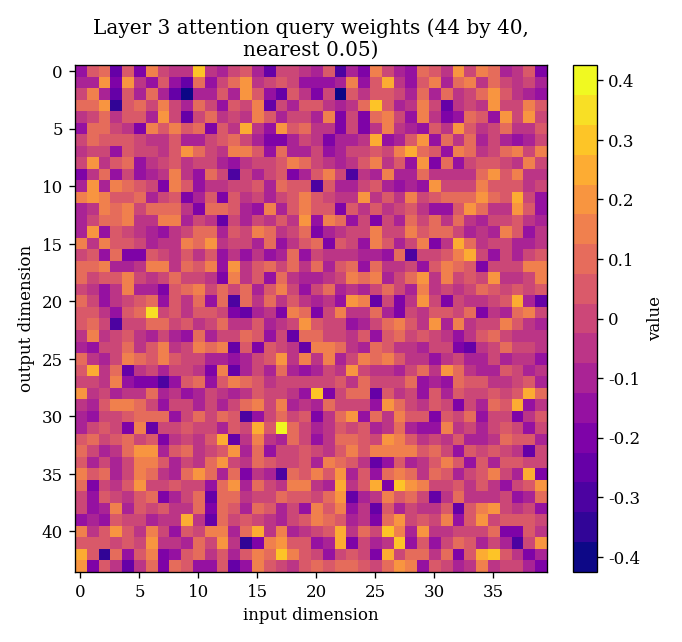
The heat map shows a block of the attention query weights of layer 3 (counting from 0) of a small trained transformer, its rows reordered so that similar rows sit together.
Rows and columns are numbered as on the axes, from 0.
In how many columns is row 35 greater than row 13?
22
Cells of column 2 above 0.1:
6
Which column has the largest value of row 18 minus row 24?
13
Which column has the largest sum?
26
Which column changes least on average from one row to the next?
8
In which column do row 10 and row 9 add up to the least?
23
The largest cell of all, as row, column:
31, 17
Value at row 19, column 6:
-0.1
